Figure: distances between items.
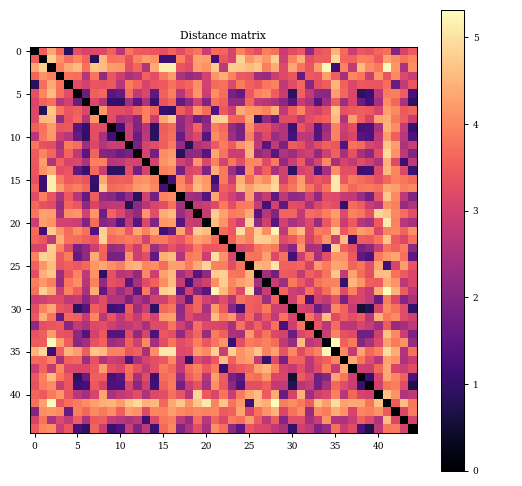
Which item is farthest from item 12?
41
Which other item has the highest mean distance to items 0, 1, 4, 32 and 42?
35
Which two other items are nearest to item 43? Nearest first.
13, 29
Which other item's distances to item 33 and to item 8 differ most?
26
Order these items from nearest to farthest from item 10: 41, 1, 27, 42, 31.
31, 27, 42, 1, 41
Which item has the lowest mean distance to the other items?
6
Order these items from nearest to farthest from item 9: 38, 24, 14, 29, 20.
14, 38, 24, 20, 29
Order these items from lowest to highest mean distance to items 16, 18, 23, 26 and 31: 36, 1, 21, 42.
36, 1, 21, 42
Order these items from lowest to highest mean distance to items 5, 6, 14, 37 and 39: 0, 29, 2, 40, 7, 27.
29, 40, 0, 7, 27, 2
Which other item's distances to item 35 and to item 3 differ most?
2
